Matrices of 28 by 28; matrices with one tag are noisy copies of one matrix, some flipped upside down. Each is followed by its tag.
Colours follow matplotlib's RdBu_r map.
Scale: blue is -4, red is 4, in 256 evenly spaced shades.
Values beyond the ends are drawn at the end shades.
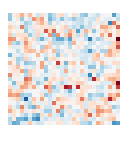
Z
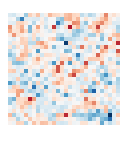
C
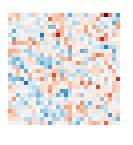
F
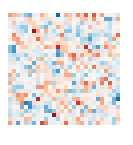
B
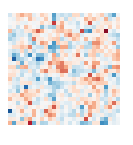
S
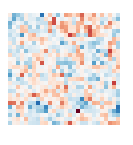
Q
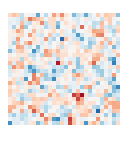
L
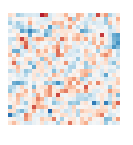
B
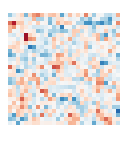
C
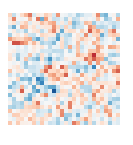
S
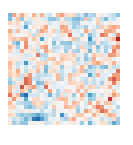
Z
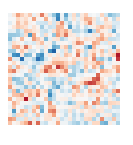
S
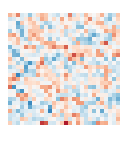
B
